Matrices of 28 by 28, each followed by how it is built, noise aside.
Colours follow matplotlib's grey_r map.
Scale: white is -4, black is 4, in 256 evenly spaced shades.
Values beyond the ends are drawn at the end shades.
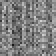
blocks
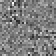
block diagonal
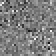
block diagonal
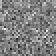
repeating columns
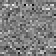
uneven rows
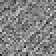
Hankel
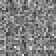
blocks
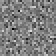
repeating columns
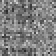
blocks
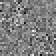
block diagonal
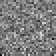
repeating columns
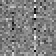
uneven columns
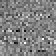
uneven rows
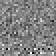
uneven rows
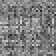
blocks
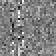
uneven columns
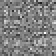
blocks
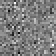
uneven columns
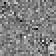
block diagonal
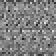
repeating columns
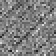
Hankel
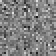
uneven columns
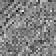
Hankel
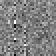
uneven columns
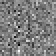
uneven columns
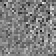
upper triangular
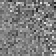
upper triangular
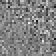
upper triangular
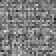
blocks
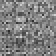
blocks
